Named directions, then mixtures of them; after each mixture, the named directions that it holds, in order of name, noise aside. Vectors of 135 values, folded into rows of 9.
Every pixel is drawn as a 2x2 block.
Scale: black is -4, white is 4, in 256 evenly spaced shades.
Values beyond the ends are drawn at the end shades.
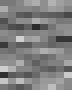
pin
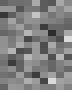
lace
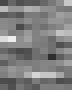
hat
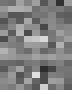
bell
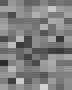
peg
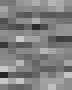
pin.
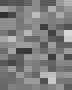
hat, lace.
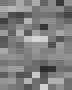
bell, pin.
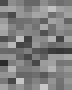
peg.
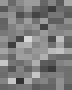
bell, peg.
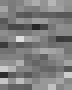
pin.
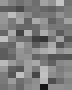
bell, peg.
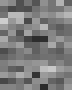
bell, pin.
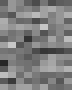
peg, pin.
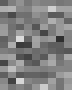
peg, pin.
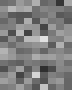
bell.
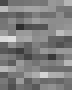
hat, pin.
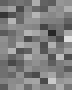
lace.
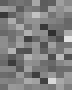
lace.
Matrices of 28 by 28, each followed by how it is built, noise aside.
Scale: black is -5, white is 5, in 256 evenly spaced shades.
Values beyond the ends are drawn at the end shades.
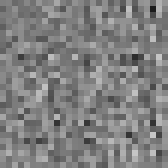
low rank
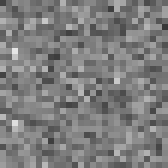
repeating rows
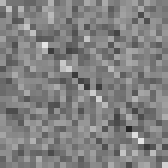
diagonal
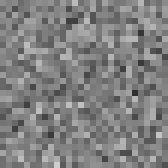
noise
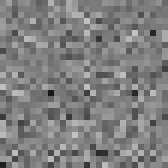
low rank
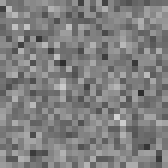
diagonal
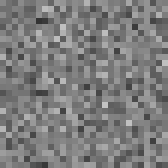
repeating rows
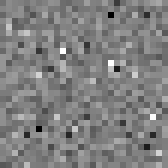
sparse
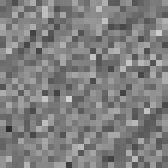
Hankel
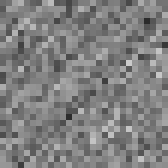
Hankel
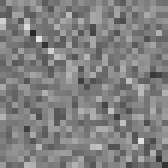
diagonal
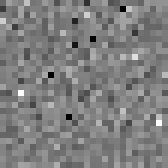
sparse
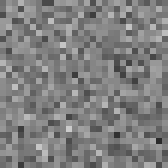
noise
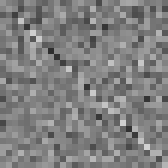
diagonal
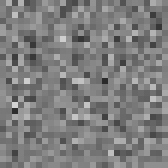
low rank
